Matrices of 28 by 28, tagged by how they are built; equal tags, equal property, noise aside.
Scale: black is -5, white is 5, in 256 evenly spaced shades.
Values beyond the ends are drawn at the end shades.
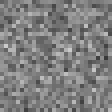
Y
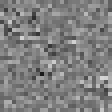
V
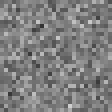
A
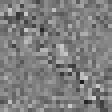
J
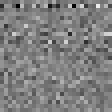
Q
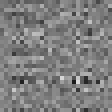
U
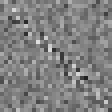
J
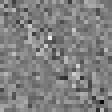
J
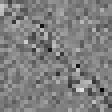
J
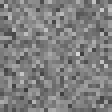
A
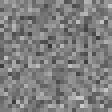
A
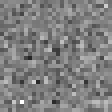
Q
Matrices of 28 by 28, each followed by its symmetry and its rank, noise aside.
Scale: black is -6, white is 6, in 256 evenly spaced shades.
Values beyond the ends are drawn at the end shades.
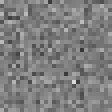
no symmetry, rank eight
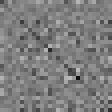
symmetric, rank four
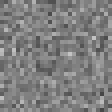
no symmetry, rank eight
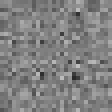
no symmetry, rank four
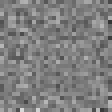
antisymmetric, rank four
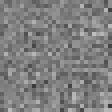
no symmetry, rank six
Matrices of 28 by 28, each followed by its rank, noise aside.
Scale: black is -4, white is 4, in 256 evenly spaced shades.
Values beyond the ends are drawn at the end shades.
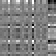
one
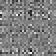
four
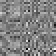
three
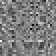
five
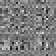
four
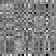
three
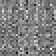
four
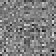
four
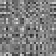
three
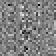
five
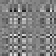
one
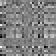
two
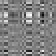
one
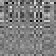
two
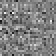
five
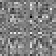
three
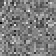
five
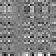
two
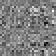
four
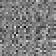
five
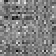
four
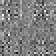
three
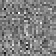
five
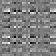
one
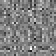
four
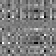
two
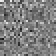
four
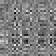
two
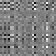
one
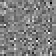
four
